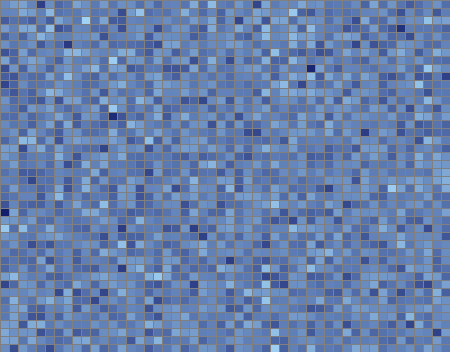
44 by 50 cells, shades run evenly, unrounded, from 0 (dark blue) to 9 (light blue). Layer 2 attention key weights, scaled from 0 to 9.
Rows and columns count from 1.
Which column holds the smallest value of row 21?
8
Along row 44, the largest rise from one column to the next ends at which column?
31
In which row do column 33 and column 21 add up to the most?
2
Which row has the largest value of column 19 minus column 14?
34
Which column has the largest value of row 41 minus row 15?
13
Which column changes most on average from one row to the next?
30
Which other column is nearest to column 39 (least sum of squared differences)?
25
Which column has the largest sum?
33
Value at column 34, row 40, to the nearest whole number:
6
